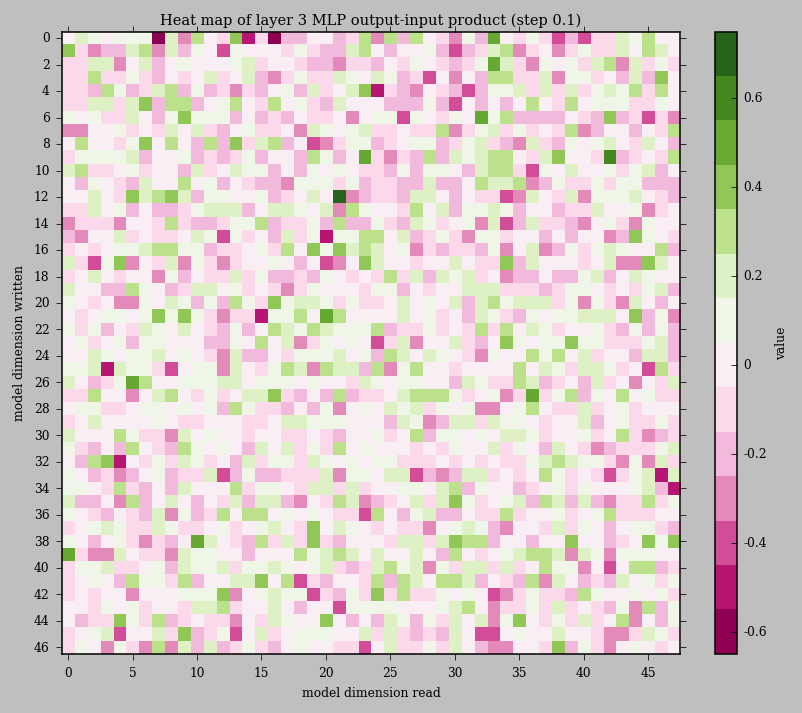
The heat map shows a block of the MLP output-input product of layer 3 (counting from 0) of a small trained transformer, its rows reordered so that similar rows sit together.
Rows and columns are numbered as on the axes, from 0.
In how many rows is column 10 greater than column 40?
21
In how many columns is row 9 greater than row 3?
21
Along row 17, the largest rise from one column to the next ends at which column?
45
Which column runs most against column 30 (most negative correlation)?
6
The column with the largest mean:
9
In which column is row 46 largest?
38
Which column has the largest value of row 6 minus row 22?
42
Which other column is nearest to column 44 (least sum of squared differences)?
41
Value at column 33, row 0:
0.5
